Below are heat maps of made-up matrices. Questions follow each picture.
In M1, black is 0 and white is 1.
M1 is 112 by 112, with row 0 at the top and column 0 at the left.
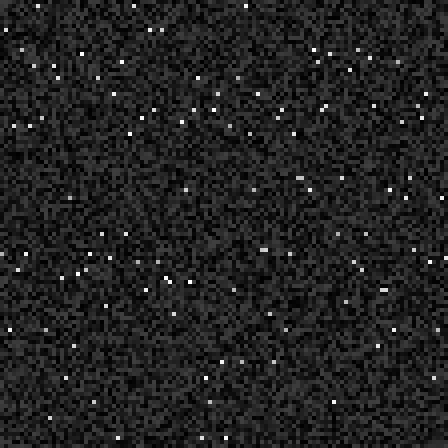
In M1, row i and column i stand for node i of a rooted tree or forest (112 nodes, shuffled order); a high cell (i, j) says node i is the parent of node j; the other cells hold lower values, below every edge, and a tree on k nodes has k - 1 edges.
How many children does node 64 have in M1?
2
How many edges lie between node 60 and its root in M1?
7
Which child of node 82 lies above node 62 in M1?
109
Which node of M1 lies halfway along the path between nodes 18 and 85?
75
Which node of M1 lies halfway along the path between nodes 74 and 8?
86
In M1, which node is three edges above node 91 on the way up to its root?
63
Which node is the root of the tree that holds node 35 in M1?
44
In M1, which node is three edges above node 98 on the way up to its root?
16
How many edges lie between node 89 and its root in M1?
4
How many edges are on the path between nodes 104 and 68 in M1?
5
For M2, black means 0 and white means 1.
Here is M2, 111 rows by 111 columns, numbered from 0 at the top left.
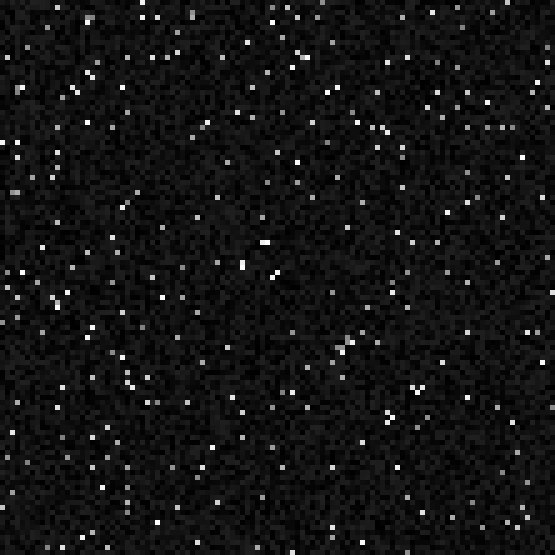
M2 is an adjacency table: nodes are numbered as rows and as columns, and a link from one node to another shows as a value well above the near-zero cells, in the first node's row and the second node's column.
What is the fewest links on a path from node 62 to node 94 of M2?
4
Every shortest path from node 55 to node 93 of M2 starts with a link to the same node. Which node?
node 30
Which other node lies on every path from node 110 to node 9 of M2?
node 109
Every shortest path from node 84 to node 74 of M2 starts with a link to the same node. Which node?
node 102
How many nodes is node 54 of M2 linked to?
5
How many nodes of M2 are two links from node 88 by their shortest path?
4
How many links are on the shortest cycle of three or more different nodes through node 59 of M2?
6
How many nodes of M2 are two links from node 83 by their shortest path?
3
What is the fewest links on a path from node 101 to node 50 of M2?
4
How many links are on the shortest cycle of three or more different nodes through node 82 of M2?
5
